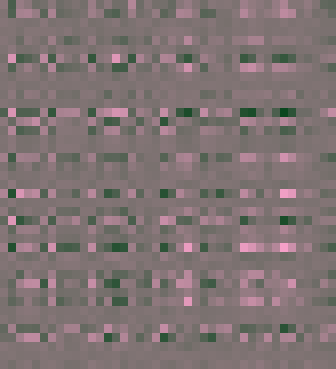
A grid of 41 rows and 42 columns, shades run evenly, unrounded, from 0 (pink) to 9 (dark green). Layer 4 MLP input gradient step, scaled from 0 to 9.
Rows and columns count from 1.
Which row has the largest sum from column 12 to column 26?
14
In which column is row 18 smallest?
36
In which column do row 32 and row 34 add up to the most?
15
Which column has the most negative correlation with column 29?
1
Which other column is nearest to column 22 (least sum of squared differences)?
18
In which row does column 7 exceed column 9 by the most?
13
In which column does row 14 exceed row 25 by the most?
21
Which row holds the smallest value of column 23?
32
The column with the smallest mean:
24
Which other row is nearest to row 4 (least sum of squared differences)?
40
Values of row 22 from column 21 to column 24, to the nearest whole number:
8 6 3 4
